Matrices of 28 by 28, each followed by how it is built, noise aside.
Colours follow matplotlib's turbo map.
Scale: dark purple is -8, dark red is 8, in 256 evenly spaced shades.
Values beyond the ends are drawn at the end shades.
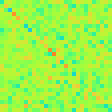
diagonal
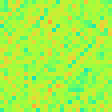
Hankel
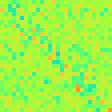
banded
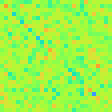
diagonal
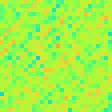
Hankel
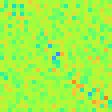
banded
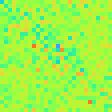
banded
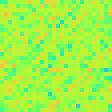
Hankel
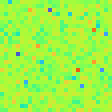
sparse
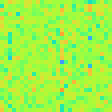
uneven columns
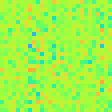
uneven columns
